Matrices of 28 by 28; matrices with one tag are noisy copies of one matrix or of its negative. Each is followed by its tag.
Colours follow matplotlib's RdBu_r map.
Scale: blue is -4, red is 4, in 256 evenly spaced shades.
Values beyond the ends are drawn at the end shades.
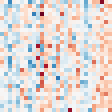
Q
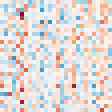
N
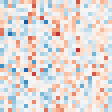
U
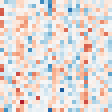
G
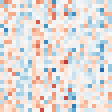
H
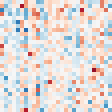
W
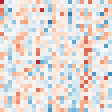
G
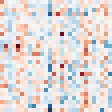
G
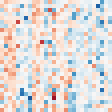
H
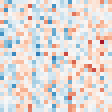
H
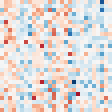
H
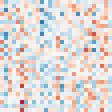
N
